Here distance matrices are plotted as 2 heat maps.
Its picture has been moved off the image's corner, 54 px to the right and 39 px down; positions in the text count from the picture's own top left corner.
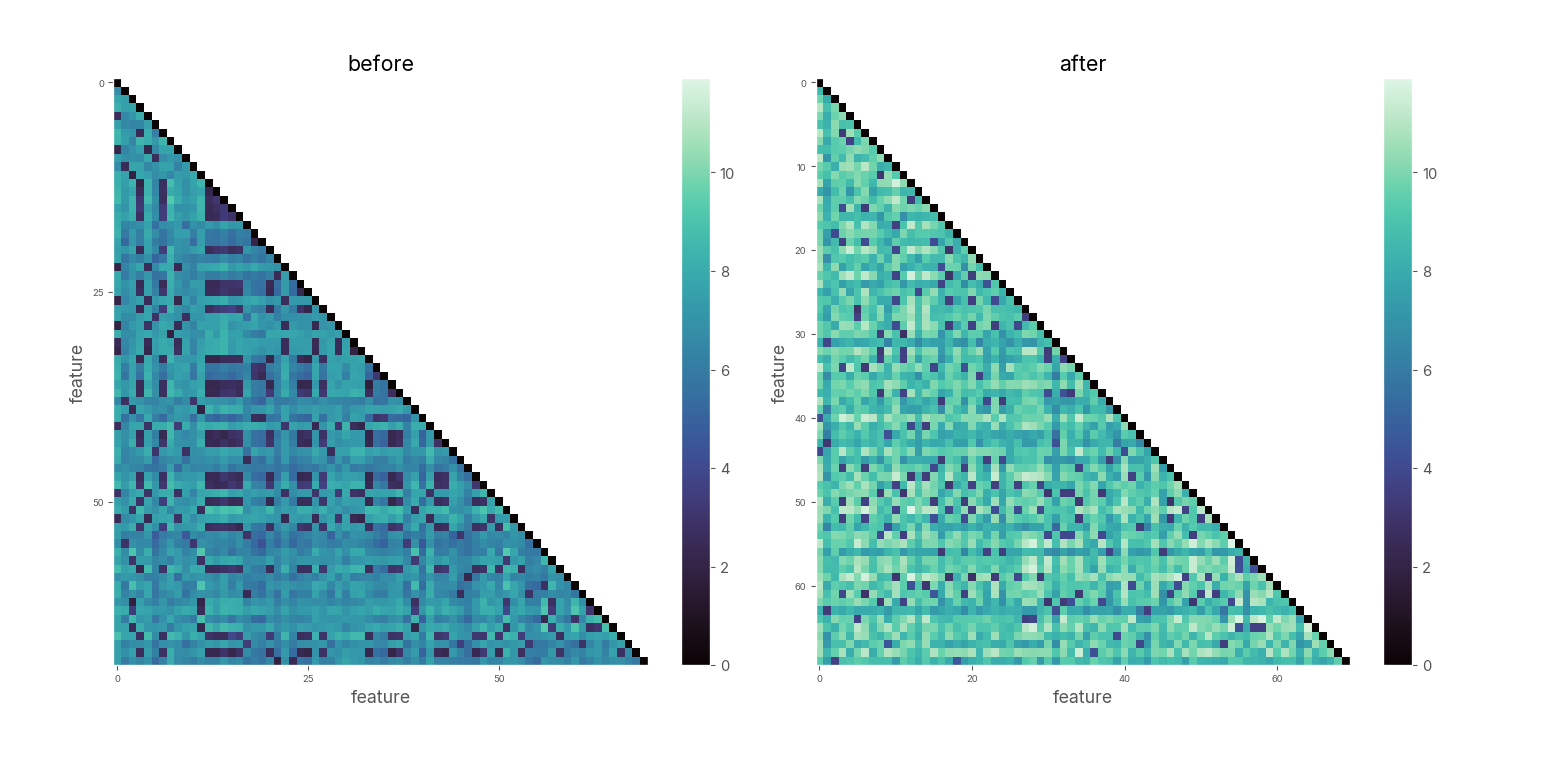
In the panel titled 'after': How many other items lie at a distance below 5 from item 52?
8
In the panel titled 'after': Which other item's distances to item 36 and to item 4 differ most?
7
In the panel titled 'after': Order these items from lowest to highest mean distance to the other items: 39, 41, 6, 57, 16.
16, 39, 41, 6, 57
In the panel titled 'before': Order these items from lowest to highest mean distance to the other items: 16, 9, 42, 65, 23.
42, 16, 23, 9, 65
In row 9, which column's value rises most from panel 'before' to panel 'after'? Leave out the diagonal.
44
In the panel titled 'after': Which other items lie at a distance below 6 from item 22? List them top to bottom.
16, 24, 38, 45, 56
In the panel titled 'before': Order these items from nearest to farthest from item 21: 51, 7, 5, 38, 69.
69, 5, 38, 51, 7
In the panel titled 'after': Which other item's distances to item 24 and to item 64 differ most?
38
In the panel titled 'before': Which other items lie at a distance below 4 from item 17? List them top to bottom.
45, 54, 61, 67
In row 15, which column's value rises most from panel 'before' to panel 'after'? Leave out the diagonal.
68
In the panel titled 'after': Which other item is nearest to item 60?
14
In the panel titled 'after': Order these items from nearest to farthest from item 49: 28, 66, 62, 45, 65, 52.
62, 45, 66, 52, 28, 65
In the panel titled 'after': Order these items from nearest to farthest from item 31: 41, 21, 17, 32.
21, 41, 17, 32
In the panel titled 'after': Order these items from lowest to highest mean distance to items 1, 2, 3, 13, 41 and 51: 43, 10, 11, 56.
43, 56, 10, 11
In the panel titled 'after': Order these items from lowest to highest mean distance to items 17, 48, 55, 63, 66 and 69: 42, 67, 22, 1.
1, 42, 67, 22
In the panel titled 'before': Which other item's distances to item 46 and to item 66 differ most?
59
